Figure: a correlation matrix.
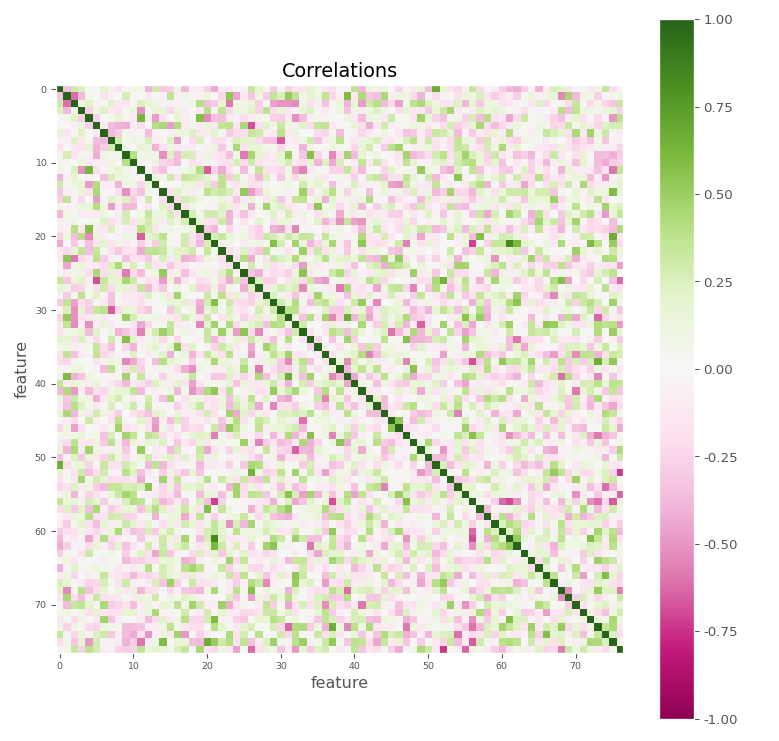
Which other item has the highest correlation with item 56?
47
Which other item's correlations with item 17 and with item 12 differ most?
72
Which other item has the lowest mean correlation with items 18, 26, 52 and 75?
76
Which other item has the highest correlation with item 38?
48
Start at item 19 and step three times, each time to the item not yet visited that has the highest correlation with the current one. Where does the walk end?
49
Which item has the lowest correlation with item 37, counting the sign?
56
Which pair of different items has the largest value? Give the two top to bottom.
21, 61
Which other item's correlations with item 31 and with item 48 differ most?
39
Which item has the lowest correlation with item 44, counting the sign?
54
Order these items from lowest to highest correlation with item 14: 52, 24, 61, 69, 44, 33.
52, 24, 69, 44, 61, 33
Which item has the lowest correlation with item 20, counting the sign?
11
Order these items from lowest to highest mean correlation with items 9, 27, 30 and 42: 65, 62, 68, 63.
63, 65, 62, 68
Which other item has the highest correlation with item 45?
46
